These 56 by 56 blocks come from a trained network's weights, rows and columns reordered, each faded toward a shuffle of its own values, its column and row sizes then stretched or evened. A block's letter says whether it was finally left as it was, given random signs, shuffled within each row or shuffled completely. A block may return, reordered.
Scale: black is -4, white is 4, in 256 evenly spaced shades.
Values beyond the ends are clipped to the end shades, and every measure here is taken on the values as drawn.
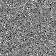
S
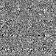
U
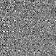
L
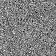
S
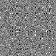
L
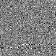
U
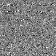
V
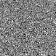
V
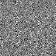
U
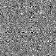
U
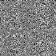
U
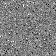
S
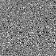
U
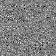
V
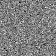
S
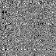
U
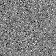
S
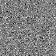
V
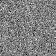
S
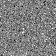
S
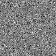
V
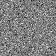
S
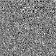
U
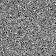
S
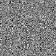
L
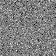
S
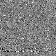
V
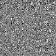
U
